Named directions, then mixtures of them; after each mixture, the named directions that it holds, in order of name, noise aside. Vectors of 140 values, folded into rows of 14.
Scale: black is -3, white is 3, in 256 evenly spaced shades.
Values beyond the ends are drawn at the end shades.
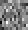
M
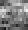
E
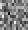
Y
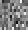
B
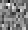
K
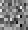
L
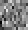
M.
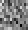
L.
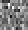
B, K, Y.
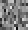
M, Y.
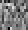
K.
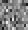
B, M.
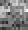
E.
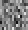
B, L, M.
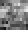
E.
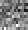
B, E, L.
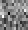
E, Y.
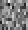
K, M, Y.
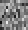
K, M.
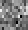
B, E, L.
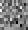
L.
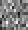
B, M.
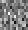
M, Y.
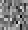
L.
